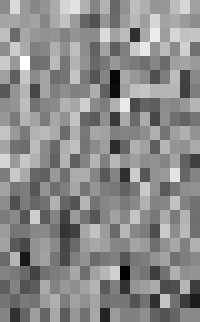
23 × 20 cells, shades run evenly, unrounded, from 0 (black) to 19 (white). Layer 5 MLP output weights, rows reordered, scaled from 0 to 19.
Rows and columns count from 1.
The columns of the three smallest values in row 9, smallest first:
12, 16, 10
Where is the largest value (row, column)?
5, 3
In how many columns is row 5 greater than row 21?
12
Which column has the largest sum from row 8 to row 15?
1
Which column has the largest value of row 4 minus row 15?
2
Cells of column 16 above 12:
5
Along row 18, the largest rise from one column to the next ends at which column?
4
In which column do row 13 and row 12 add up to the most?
18
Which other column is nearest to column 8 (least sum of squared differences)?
6
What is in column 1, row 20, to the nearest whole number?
10
